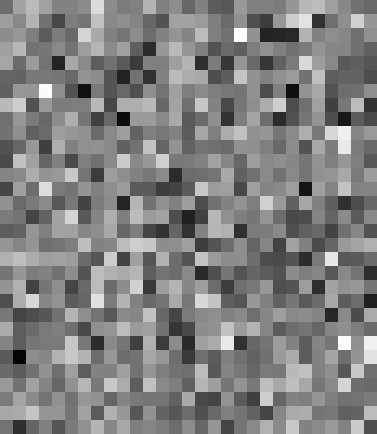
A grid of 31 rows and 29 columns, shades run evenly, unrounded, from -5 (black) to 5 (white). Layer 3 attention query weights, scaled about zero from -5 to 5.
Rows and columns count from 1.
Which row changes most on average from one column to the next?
25
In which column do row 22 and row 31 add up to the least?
29
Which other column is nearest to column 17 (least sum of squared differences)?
20
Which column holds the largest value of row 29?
21
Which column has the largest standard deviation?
27
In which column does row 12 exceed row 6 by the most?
10
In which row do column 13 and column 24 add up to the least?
14
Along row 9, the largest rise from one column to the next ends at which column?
11
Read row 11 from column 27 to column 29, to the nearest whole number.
4 0 -1
